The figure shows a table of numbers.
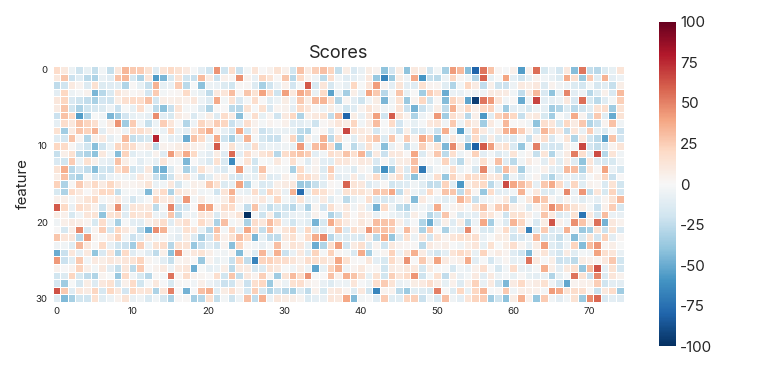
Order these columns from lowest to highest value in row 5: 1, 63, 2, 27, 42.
2, 63, 42, 27, 1
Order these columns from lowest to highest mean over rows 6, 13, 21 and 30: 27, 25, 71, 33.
33, 27, 25, 71
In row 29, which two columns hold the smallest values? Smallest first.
42, 17
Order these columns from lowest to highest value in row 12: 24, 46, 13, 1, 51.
1, 13, 24, 46, 51
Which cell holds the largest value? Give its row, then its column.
9, 13
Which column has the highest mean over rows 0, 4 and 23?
63
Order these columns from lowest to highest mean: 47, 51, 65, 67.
51, 65, 47, 67
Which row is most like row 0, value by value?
4
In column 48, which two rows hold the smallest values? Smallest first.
13, 1
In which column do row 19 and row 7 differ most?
25
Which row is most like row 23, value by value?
26
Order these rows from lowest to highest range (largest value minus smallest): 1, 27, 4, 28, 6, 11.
28, 27, 11, 1, 6, 4
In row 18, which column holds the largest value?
0
